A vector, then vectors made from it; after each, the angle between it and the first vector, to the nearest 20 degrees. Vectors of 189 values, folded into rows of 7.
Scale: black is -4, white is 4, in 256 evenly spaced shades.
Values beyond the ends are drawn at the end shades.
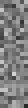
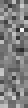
80 degrees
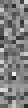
20 degrees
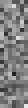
160 degrees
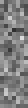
80 degrees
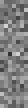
120 degrees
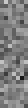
60 degrees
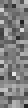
20 degrees
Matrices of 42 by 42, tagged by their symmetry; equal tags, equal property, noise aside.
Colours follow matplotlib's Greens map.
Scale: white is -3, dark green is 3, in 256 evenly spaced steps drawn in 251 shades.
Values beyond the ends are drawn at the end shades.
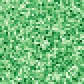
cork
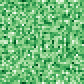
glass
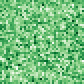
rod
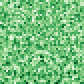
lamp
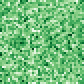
glass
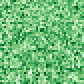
lamp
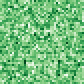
lamp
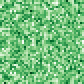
glass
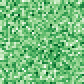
cork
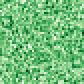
rod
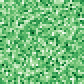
cork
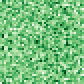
glass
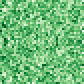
glass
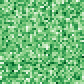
cork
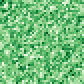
cork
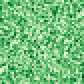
rod
